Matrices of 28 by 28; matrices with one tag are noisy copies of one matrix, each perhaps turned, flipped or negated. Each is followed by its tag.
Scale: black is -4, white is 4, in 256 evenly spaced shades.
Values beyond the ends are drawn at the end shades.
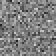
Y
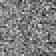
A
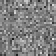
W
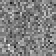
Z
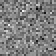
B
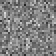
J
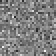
Y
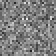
B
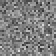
Z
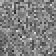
A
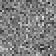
Z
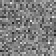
Y
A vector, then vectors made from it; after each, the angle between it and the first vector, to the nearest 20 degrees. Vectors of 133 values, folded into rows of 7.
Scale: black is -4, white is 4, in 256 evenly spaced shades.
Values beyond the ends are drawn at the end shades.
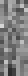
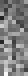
80 degrees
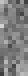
60 degrees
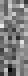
20 degrees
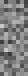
60 degrees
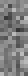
100 degrees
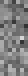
120 degrees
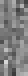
40 degrees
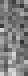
140 degrees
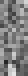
140 degrees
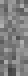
20 degrees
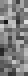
60 degrees
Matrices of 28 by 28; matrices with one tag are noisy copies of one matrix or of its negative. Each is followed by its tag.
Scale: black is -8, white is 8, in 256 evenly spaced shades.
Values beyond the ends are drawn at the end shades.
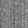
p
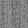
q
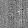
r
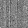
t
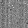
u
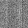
r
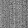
p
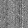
r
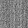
p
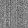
t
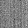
p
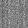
u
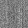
r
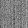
p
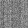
q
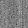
r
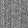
q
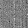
p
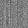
t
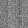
r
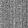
p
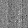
r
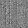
t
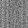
u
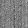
p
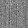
t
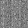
q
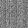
t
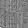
t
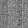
r
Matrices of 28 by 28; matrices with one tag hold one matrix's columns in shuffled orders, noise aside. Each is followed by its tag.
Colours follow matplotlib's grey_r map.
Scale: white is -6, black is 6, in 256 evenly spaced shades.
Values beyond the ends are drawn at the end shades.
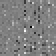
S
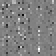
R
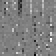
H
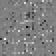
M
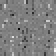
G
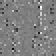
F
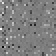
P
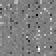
R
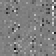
F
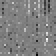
H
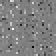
P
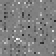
M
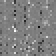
S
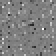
P
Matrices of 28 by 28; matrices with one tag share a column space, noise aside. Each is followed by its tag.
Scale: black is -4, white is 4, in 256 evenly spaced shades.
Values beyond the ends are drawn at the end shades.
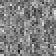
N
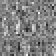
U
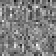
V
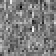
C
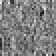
V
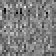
N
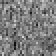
V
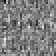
C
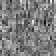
C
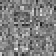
V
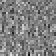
U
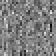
U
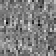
C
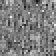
C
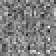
N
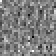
N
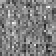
N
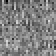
C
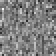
V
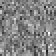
U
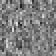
C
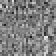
V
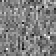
V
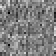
V
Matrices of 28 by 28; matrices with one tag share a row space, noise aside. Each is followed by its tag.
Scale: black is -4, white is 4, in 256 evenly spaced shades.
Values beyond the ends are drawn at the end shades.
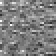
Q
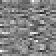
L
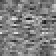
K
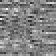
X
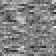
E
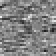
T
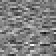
K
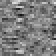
E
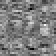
K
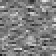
K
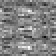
T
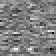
X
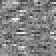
E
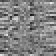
X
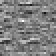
T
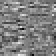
E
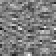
K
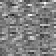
K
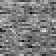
T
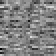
X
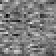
X
